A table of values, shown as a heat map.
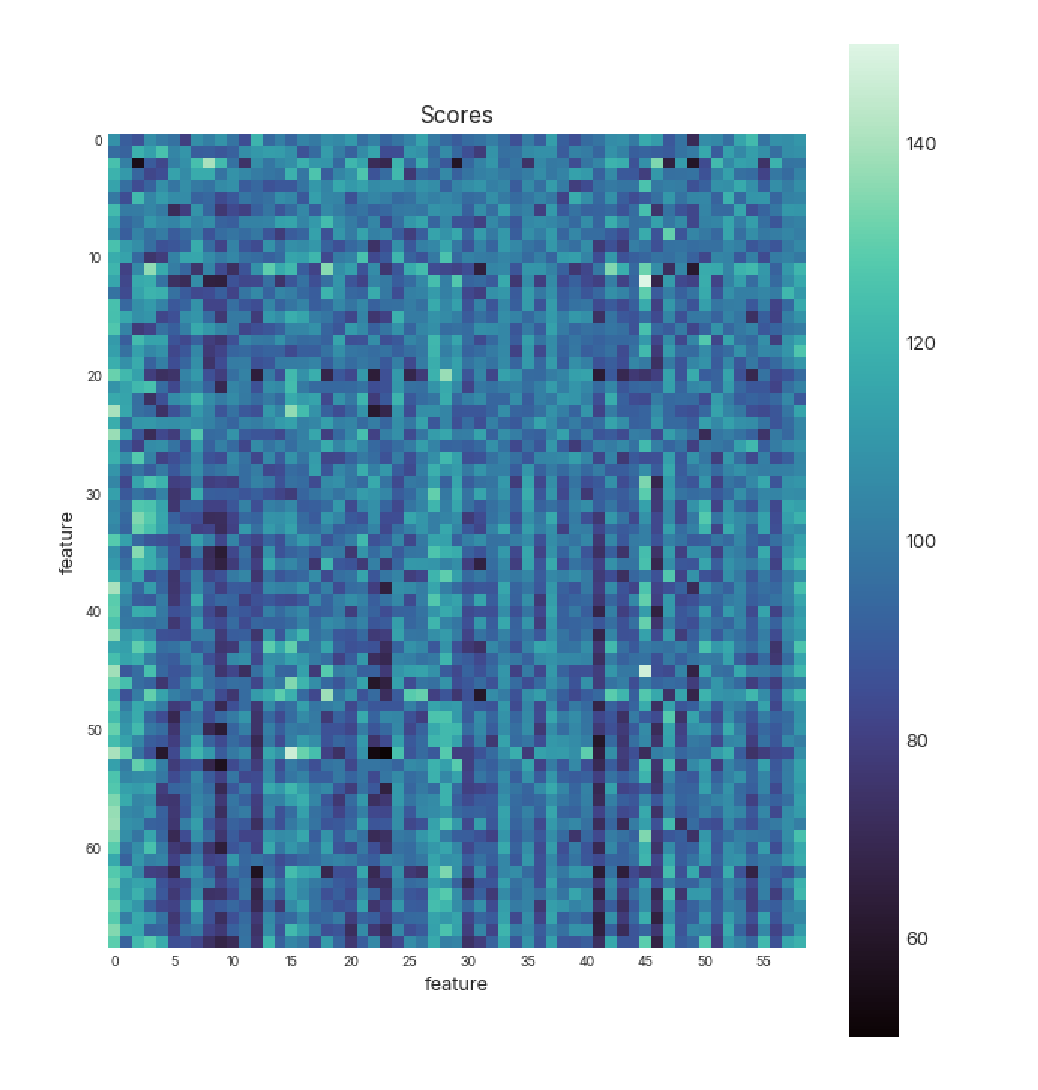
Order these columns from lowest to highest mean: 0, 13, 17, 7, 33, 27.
17, 13, 7, 33, 27, 0
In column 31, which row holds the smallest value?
47
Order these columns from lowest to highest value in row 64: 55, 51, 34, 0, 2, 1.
51, 34, 55, 1, 2, 0
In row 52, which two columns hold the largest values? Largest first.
15, 0
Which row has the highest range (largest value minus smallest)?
52
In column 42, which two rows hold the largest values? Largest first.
11, 47
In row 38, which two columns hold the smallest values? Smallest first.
23, 49
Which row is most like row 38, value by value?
59
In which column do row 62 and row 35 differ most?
45
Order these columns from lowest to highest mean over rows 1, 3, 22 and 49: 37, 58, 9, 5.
9, 5, 58, 37
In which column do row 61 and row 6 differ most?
10
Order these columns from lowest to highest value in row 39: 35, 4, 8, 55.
8, 55, 4, 35
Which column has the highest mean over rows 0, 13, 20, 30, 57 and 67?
0
